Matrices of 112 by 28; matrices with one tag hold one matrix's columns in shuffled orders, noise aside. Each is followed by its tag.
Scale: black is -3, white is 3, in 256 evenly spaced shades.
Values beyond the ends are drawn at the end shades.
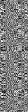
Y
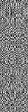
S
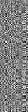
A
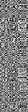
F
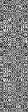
F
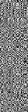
S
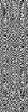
S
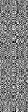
A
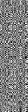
A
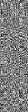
S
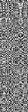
S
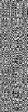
S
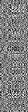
Y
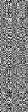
S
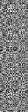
Y
